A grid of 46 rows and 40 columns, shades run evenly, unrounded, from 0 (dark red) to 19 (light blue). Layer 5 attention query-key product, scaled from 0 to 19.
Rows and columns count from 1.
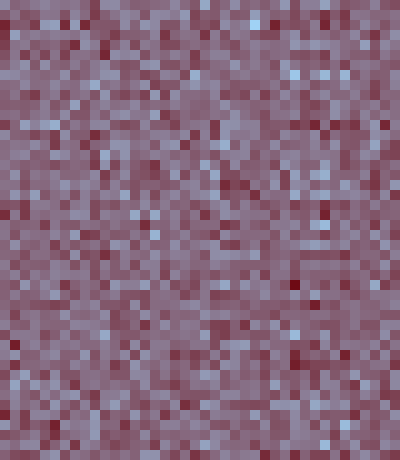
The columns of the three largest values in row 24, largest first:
16, 8, 38
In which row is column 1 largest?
43
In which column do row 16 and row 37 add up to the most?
11
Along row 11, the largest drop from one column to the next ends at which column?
9
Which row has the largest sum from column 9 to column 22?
20
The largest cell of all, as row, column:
3, 26
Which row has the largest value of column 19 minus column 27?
46
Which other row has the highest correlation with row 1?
17
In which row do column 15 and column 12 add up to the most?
29
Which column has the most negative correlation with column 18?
15
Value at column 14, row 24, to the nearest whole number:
10
